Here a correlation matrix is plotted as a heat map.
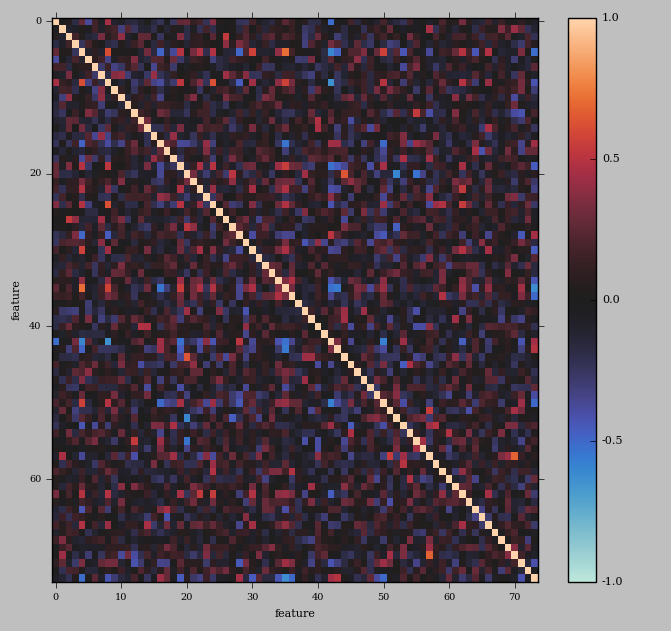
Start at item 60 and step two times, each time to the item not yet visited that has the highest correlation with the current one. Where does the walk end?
45
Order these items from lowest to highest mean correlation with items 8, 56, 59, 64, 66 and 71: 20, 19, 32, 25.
20, 25, 32, 19
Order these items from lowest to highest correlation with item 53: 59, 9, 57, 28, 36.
36, 59, 9, 28, 57
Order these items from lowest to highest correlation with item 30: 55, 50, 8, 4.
55, 50, 8, 4
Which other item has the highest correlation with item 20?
44
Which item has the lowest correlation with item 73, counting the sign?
35
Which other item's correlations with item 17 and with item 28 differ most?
66
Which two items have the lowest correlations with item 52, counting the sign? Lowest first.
20, 27
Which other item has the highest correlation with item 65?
29
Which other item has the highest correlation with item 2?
26
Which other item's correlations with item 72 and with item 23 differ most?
24
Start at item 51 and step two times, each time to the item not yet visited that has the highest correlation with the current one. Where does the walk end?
70
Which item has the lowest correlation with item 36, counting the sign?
73
